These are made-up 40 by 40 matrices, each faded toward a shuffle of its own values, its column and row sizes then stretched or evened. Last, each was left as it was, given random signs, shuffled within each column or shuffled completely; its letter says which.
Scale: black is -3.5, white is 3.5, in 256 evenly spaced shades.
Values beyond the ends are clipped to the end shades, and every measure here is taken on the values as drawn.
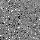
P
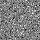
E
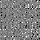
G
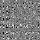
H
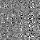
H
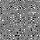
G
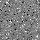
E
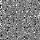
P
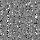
P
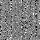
P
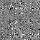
H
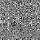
H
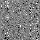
P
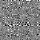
H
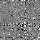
H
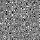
P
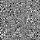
H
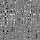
G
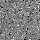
E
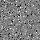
E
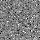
E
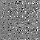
H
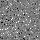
E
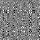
G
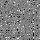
P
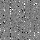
P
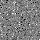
E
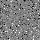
E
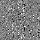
P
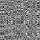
G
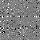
G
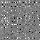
G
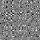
G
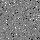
E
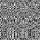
G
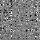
H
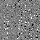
P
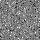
E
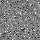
E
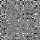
G
